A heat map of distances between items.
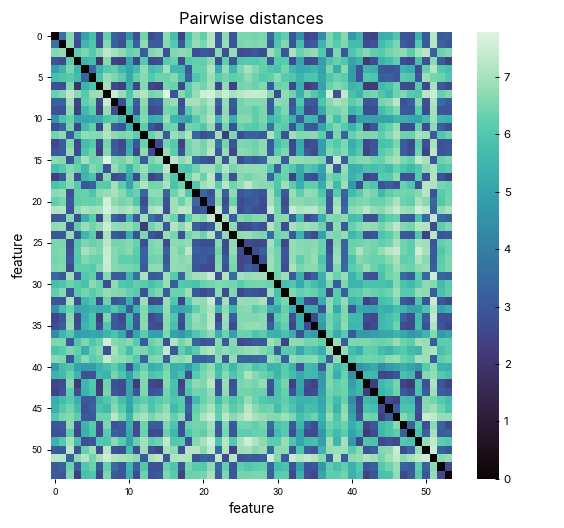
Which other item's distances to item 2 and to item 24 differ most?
50
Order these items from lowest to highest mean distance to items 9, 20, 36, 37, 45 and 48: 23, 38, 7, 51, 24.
24, 23, 51, 38, 7
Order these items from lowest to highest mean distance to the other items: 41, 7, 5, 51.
41, 5, 51, 7
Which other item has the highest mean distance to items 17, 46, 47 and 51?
7
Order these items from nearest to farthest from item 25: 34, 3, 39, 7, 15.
15, 39, 3, 34, 7
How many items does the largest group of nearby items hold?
23
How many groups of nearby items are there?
5
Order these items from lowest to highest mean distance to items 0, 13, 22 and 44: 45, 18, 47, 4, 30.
47, 4, 45, 18, 30
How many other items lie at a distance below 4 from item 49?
7
